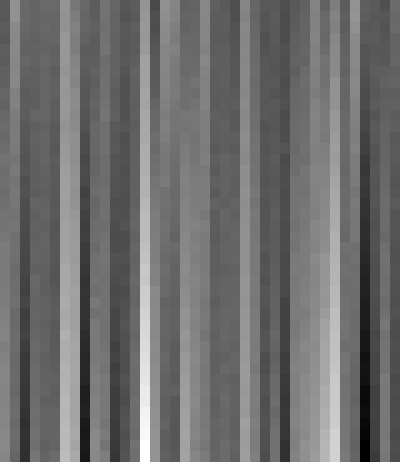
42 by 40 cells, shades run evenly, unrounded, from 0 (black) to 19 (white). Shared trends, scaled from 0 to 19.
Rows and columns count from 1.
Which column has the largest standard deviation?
15
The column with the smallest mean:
37
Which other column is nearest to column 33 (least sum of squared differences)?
19
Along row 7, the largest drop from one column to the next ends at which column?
16
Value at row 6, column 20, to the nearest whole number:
8
